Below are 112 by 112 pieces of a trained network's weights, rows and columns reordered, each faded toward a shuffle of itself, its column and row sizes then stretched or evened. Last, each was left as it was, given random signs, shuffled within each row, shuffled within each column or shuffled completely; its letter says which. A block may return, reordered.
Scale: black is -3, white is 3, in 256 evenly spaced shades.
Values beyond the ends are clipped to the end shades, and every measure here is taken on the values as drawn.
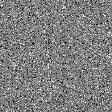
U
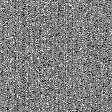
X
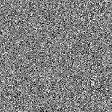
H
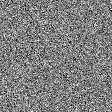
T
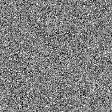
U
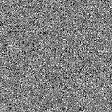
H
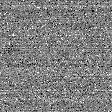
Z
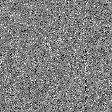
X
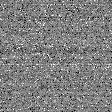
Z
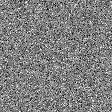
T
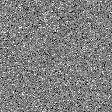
T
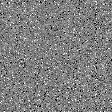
U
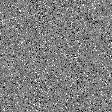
X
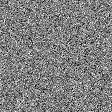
T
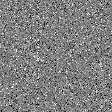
X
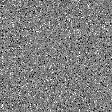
X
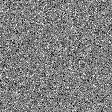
T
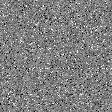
Z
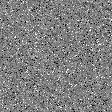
T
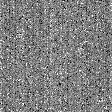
X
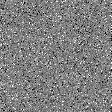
X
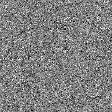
U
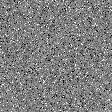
T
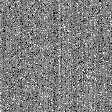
X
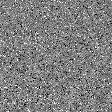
Z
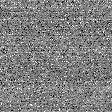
Z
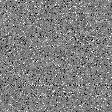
Z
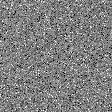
T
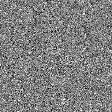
U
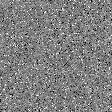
T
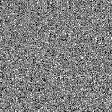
H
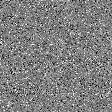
Z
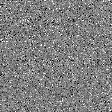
U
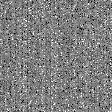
H
